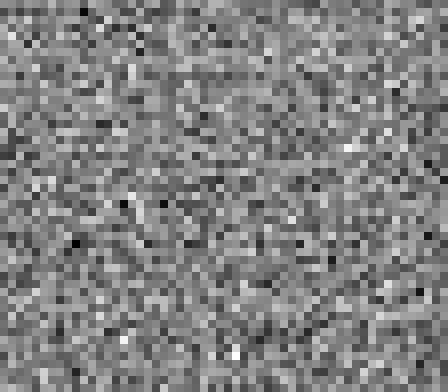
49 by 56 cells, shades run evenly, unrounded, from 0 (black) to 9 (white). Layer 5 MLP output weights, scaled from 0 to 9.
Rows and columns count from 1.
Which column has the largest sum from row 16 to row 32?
44
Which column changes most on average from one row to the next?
40
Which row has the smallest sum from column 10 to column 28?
31
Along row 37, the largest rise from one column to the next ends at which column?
54
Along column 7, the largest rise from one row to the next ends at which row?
23
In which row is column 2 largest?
5
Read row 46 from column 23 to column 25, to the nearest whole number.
6 5 4
